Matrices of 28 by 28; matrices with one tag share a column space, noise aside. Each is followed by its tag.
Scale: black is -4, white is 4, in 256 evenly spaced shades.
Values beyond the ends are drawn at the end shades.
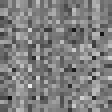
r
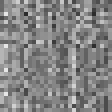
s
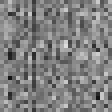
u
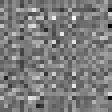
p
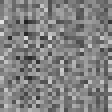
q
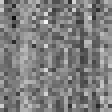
s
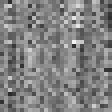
s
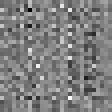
p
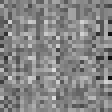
q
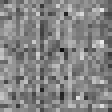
u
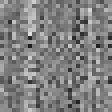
q
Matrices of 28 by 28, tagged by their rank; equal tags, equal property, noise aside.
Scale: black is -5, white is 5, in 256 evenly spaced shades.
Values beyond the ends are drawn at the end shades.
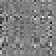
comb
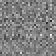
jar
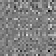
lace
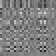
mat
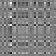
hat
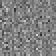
jar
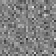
jar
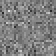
jar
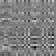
mat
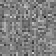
jar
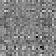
lace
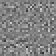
jar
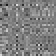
comb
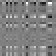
hat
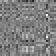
lace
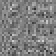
lace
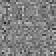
jar
